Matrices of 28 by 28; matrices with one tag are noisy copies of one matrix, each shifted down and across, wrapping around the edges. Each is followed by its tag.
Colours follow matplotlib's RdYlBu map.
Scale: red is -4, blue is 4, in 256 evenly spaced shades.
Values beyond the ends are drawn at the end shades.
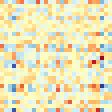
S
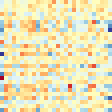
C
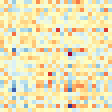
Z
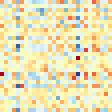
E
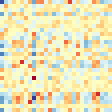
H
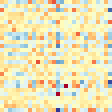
E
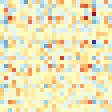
S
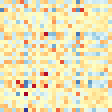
E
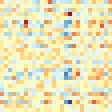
C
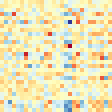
C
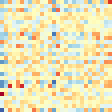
E
